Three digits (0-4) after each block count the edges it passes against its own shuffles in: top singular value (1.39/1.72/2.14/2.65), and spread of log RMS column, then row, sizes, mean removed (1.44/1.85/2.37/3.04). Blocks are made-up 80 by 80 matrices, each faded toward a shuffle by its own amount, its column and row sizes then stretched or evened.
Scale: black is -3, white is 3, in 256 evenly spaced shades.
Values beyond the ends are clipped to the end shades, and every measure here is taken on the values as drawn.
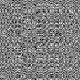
4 0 0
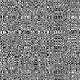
4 2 3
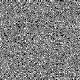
2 0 1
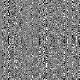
3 4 0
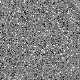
0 2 0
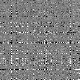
3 3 4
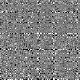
3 3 4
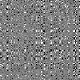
4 4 3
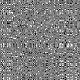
4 2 2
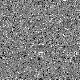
1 0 1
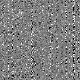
1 4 0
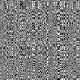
4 4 0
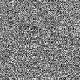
3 1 0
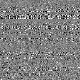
3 0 4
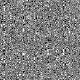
2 3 1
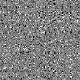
2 2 2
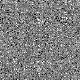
0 1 2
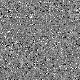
0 0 2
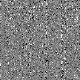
0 3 1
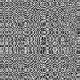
4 3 0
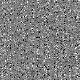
0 3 1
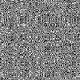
3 0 1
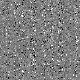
0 3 0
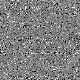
0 0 3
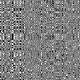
4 4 1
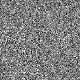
1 1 0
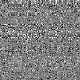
3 1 2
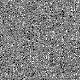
1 2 0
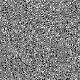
2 2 0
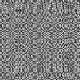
4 3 0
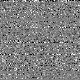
0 0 4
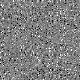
2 2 0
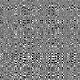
4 4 4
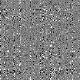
0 4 2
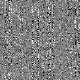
2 4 0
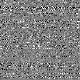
1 1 4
